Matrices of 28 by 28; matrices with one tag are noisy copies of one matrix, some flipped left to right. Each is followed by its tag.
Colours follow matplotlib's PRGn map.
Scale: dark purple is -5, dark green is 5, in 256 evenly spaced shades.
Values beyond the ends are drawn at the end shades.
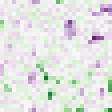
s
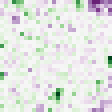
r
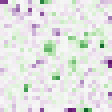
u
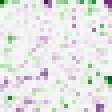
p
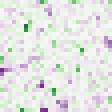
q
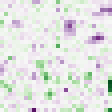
s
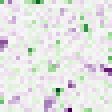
q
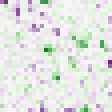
u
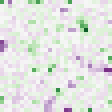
q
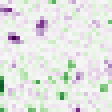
s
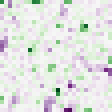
q
